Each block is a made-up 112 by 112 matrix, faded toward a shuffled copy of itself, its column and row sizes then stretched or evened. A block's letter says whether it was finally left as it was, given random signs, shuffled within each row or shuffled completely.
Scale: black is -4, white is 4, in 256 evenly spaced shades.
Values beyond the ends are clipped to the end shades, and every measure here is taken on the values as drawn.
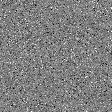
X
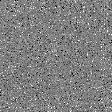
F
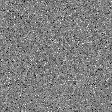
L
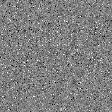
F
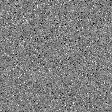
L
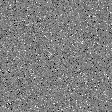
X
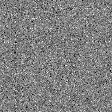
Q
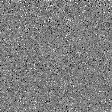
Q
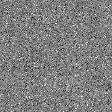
Q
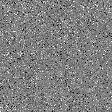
Q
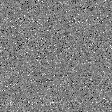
L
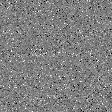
L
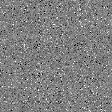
F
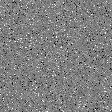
X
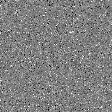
Q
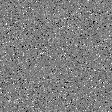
L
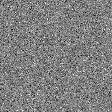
L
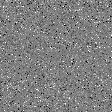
L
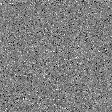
L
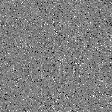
F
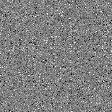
F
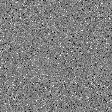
L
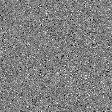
Q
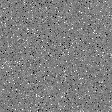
X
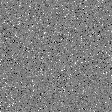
X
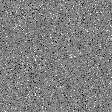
X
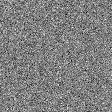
X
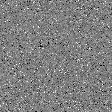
L
